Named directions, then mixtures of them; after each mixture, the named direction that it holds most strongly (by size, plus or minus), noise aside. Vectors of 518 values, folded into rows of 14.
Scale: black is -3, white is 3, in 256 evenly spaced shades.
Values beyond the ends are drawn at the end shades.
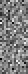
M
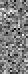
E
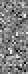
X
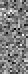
E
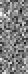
M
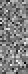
M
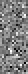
X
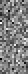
M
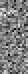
E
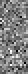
X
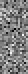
E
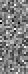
M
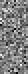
E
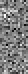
E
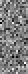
M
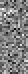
E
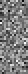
M
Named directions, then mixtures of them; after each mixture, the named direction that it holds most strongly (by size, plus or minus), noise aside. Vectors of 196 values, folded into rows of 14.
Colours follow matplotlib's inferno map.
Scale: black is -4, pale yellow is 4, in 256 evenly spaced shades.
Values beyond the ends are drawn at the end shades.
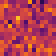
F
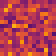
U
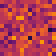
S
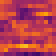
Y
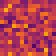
U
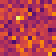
S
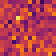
F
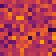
S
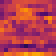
Y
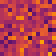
S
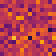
S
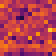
S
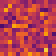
U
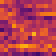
Y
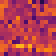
F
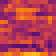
Y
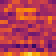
Y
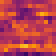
Y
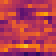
Y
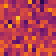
F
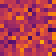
S
